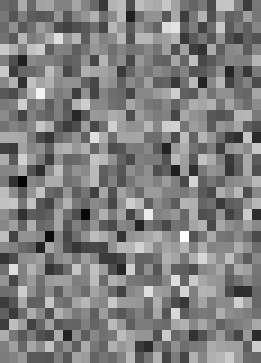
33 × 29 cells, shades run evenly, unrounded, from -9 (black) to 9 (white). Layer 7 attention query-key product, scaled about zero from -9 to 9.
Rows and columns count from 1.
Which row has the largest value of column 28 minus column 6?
13
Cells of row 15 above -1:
18
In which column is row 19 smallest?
25
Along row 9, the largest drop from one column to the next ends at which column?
21
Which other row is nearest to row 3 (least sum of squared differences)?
12
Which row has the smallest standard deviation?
10
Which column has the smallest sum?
8
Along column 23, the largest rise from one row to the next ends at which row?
9
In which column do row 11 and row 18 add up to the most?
27
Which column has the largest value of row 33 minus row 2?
15
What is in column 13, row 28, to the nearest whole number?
5
